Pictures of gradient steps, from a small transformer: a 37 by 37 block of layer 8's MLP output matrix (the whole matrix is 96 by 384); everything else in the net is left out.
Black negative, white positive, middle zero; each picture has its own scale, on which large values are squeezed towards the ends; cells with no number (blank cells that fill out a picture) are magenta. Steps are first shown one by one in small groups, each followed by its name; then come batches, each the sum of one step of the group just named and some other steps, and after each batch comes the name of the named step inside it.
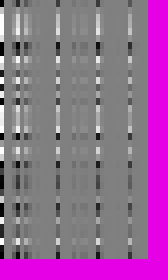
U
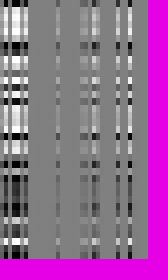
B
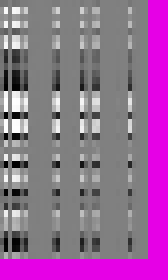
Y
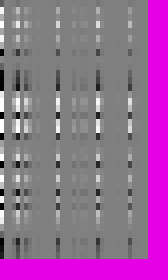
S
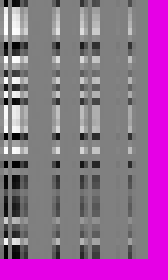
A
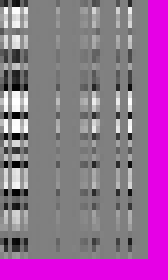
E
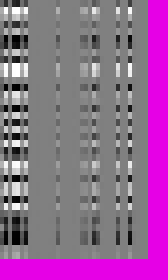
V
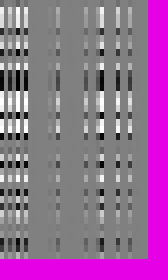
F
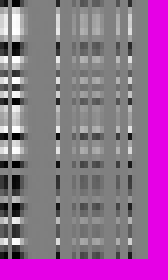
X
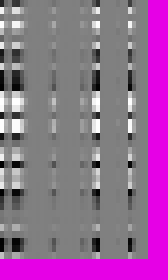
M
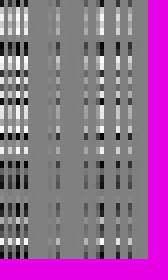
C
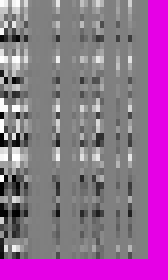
S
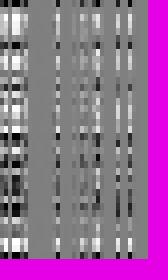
X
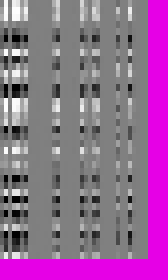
V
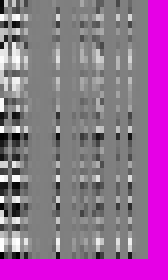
C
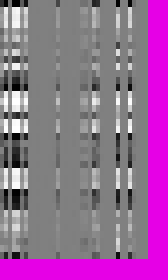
E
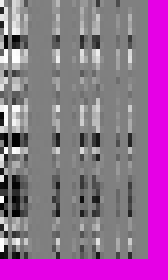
A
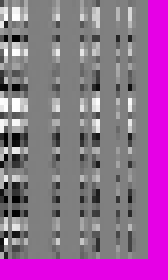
M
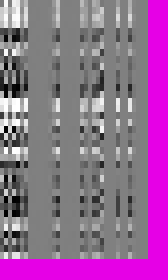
F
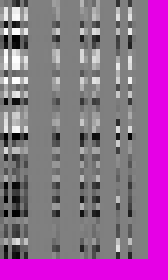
B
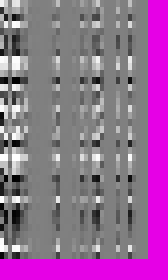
F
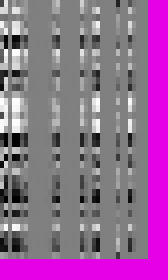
M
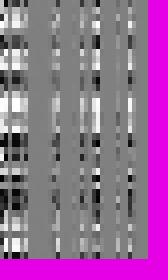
M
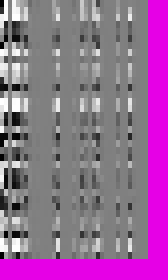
V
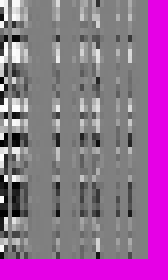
Y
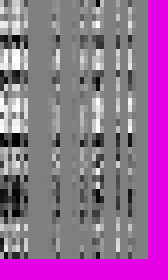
M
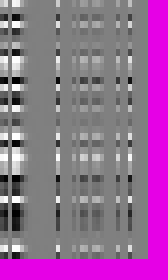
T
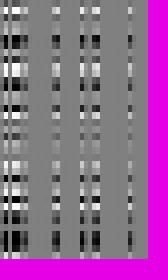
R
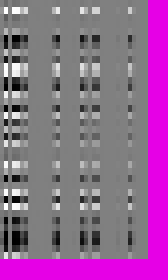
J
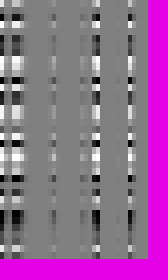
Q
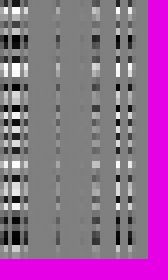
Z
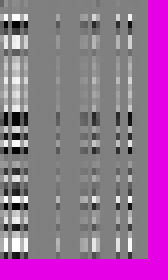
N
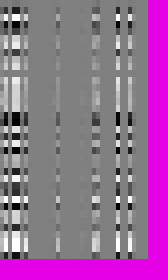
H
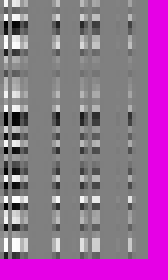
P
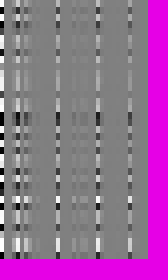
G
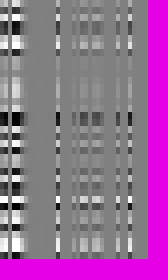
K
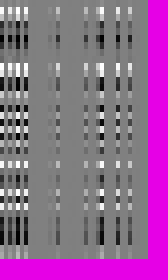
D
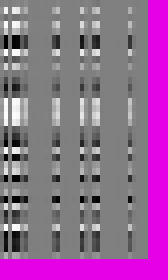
R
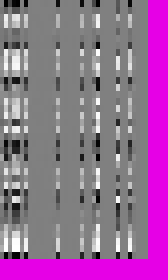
H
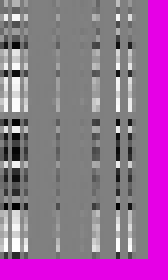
H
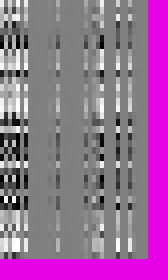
H
